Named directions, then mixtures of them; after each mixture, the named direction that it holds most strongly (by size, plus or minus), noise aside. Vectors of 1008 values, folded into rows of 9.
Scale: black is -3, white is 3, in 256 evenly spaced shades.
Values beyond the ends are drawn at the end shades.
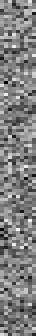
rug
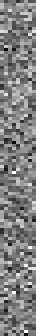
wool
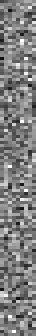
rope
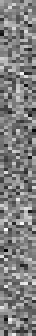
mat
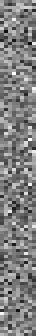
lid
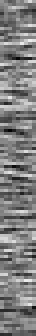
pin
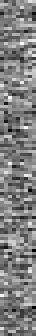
pin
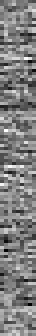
pin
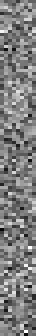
wool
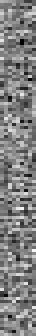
rope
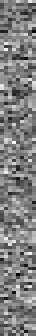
wool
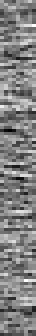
pin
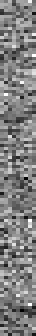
rug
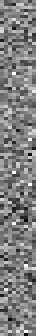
lid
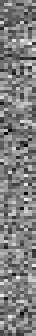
lid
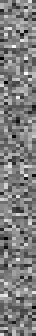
rug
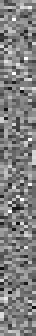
lid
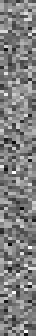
wool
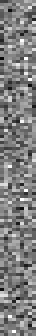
rope
